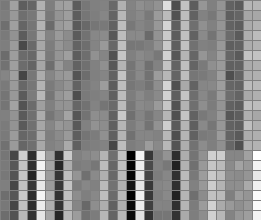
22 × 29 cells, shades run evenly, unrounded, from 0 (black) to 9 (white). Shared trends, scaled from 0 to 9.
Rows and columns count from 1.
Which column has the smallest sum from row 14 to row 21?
15
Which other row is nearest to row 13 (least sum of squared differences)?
4
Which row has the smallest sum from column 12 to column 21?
22
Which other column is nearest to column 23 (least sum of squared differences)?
11
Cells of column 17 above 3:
15
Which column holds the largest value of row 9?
19
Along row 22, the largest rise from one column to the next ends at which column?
16
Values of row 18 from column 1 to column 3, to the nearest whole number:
4 3 7
